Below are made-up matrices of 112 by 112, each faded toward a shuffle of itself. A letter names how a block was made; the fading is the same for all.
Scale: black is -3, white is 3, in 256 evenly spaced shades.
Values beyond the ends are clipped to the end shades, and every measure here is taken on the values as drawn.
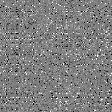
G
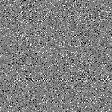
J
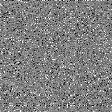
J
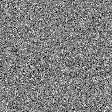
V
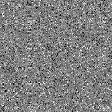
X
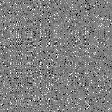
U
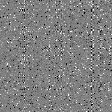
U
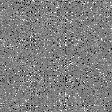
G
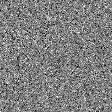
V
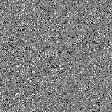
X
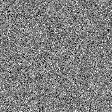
V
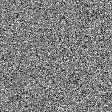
V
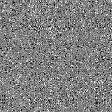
X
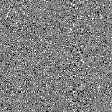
X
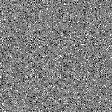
X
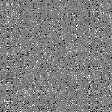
U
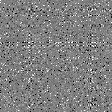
G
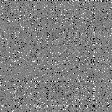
G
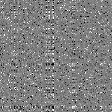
U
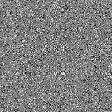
X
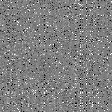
U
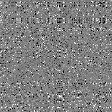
G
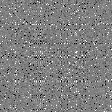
G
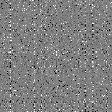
U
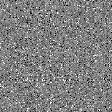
X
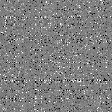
G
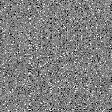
X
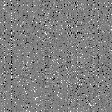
U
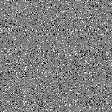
J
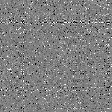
G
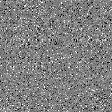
J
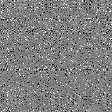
G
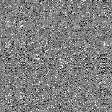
X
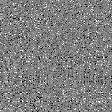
J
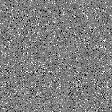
J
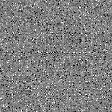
X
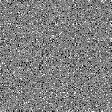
X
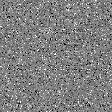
J
